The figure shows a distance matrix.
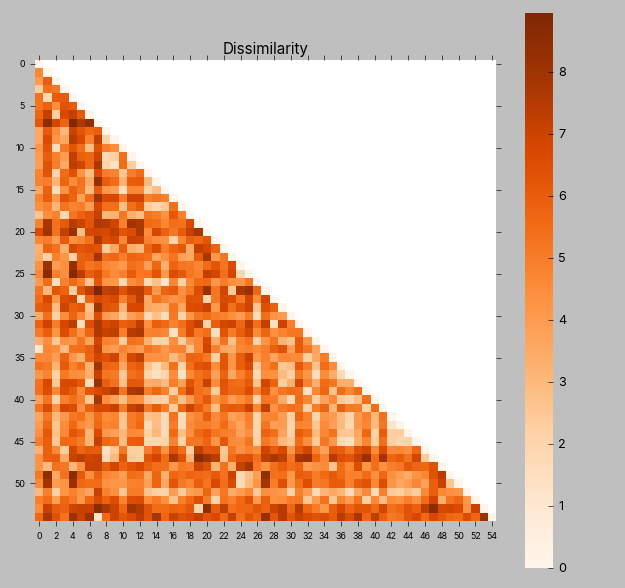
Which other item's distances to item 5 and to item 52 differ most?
31
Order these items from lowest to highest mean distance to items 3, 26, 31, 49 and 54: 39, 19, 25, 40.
40, 25, 39, 19
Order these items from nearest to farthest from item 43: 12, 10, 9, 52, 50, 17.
17, 10, 50, 52, 9, 12
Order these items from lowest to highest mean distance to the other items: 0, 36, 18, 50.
0, 36, 18, 50
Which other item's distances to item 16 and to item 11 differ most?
32
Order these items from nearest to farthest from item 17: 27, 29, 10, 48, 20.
10, 29, 27, 48, 20
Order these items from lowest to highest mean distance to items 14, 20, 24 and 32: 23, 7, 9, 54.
23, 9, 54, 7
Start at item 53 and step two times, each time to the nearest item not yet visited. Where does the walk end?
51
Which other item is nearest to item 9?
12
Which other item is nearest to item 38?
6
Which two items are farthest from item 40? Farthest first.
7, 54
